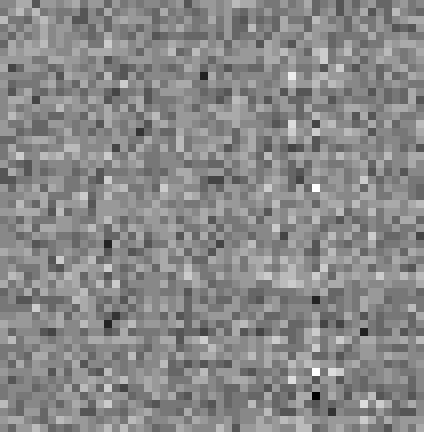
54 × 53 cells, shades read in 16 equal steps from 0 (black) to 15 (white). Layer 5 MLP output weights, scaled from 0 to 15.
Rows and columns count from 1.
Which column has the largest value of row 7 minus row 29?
41
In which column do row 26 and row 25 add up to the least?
12
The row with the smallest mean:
42
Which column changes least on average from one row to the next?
20
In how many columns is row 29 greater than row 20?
17
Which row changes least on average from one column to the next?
44
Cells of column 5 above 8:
20
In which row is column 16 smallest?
49
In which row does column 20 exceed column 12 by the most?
26
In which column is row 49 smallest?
16
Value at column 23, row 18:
11
